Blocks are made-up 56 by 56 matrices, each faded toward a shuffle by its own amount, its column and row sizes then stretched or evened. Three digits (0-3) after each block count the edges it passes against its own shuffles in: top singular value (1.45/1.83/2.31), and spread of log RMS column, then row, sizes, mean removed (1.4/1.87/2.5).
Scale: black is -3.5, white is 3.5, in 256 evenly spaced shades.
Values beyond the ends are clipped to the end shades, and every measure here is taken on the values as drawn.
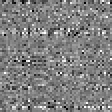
2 0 3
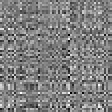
3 3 3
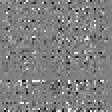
0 3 3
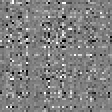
2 3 3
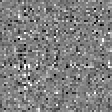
0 2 2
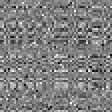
3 0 3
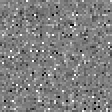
0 0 1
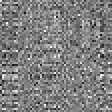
3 2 1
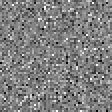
0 0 0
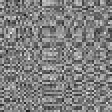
3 1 0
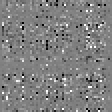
0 3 3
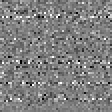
1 0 3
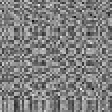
3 2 0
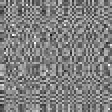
3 1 0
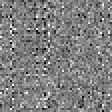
2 2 0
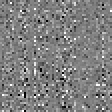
1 3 2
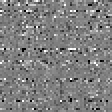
1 1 3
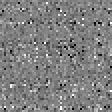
0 2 2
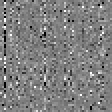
2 3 0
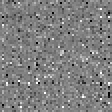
0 2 1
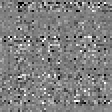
0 3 3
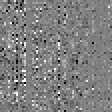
1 3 0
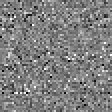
1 0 1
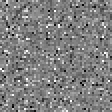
1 1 1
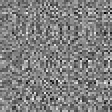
3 2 2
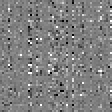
0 3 2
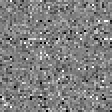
1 1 2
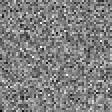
1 0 0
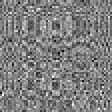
3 0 0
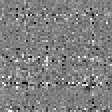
1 1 3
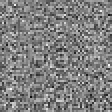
2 1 1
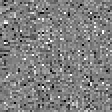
1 1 0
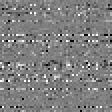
2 1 3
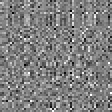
3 2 1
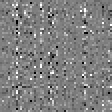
2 3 1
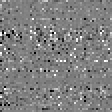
0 1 3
